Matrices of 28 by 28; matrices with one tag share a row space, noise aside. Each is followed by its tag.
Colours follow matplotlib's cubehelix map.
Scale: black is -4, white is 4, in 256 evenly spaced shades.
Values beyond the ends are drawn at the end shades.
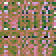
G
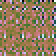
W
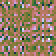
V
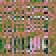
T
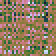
T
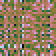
V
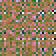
W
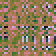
G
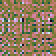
V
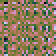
G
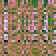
G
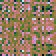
V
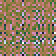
W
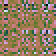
G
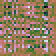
T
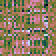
T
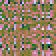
V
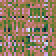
T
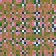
W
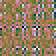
W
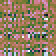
T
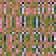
W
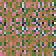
W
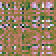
V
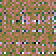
W
